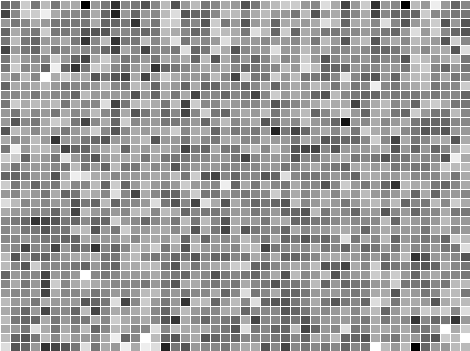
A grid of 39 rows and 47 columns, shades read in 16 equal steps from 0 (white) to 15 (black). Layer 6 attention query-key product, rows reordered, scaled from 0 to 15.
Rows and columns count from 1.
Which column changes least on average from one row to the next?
36
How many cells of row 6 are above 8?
10
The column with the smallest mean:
15
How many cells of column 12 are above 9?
7
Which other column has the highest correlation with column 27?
3
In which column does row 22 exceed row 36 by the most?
14
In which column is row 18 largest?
25
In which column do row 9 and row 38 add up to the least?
5
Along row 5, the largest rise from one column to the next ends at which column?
12
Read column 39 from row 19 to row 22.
5 6 9 7
